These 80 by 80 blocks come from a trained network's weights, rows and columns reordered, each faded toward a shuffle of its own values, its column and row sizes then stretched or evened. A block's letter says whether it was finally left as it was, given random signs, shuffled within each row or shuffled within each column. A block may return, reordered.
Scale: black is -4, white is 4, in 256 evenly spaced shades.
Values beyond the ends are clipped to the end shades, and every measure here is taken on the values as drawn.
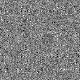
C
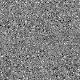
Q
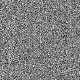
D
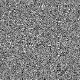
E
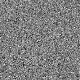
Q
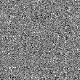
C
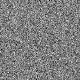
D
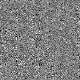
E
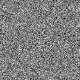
E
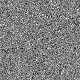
Q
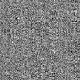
C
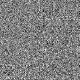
E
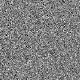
D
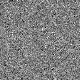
D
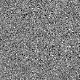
E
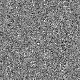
D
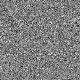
Q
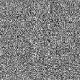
C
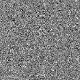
C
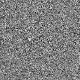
E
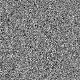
D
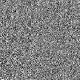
C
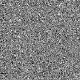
E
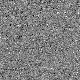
Q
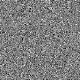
E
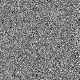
D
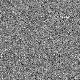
Q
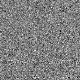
E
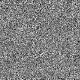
E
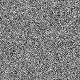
Q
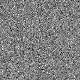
D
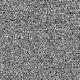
C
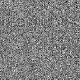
C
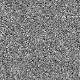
E
